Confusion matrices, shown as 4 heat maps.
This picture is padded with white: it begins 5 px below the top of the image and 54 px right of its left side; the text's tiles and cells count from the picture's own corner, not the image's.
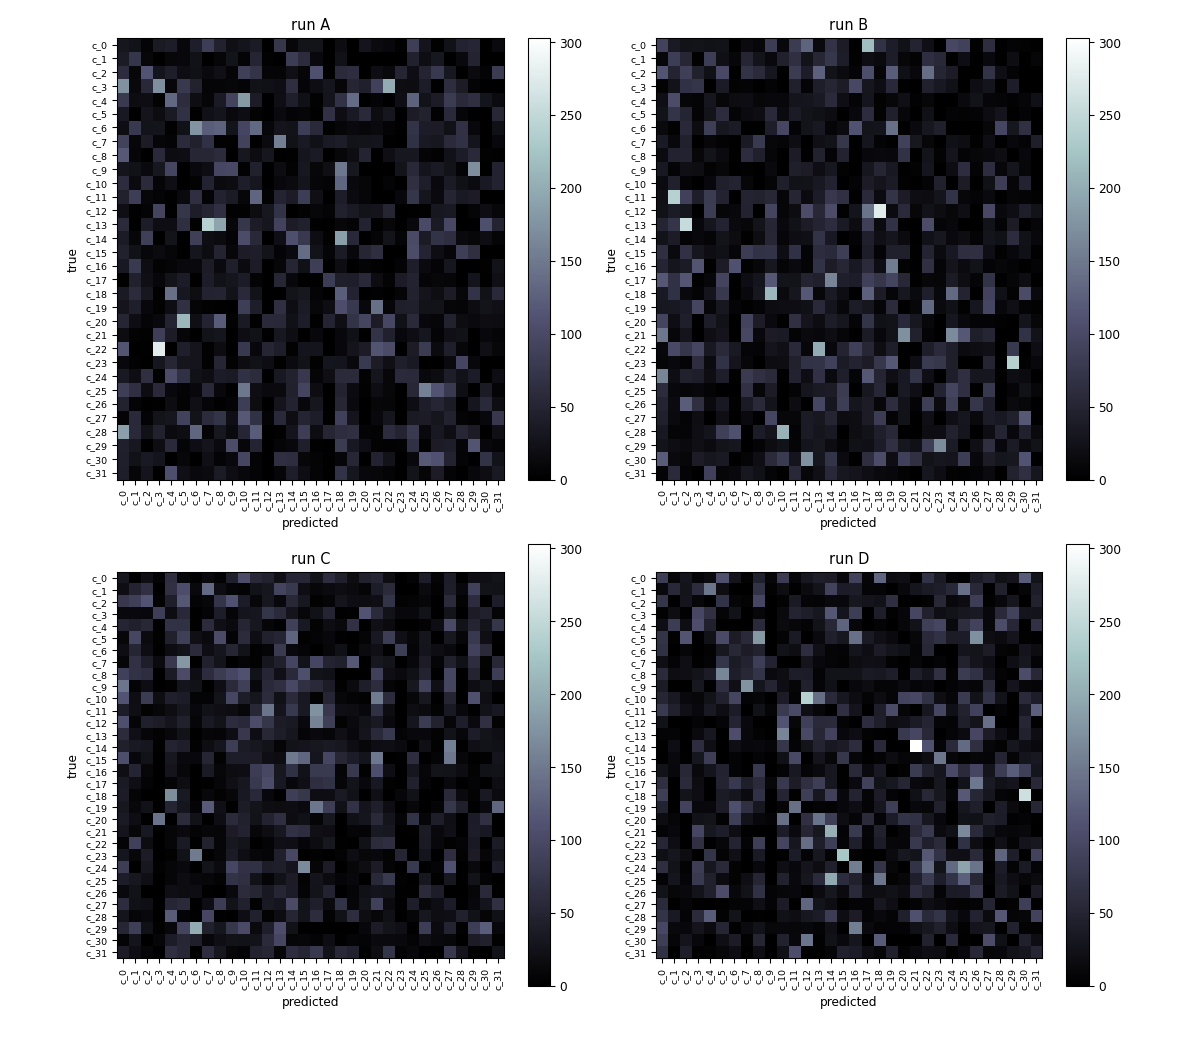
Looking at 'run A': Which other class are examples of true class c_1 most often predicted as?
c_14
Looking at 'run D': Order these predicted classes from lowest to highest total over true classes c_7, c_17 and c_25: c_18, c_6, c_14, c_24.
c_24, c_6, c_18, c_14
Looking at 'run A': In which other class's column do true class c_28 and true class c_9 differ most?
c_0
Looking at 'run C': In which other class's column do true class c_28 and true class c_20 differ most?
c_3
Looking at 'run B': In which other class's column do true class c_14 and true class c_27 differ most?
c_30
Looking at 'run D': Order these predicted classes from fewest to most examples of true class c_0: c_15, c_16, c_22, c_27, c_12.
c_15, c_12, c_27, c_22, c_16
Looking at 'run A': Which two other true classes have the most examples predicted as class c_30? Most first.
c_13, c_26
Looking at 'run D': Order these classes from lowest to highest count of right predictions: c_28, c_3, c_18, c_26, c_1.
c_18, c_1, c_26, c_3, c_28
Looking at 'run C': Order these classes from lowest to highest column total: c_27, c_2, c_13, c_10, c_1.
c_2, c_1, c_13, c_10, c_27
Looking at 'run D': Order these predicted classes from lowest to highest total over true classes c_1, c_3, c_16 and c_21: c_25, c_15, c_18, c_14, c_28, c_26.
c_15, c_18, c_28, c_26, c_25, c_14
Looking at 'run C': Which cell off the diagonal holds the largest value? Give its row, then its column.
c_29, c_6
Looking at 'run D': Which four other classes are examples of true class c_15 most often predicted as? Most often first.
c_23, c_11, c_4, c_28
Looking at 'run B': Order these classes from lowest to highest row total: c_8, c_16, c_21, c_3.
c_8, c_3, c_16, c_21
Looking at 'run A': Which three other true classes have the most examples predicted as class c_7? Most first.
c_13, c_6, c_0
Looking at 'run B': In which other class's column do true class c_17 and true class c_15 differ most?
c_14
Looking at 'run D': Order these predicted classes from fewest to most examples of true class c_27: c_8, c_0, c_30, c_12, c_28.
c_28, c_8, c_0, c_30, c_12
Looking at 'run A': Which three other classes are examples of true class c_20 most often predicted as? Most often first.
c_5, c_8, c_22
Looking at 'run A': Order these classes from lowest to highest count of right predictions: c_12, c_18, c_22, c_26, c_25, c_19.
c_12, c_26, c_19, c_22, c_18, c_25
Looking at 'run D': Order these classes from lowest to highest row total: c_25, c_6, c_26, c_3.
c_6, c_26, c_3, c_25
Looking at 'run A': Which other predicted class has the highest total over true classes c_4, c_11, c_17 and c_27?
c_10
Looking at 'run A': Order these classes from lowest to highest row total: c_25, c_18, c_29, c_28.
c_29, c_18, c_25, c_28
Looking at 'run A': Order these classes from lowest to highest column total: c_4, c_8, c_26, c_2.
c_2, c_26, c_4, c_8
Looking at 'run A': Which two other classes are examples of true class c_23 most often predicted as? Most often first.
c_28, c_20
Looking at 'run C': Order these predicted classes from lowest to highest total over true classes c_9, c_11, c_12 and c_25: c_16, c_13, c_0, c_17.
c_13, c_17, c_0, c_16
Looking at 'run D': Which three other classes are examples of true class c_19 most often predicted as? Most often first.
c_11, c_6, c_2
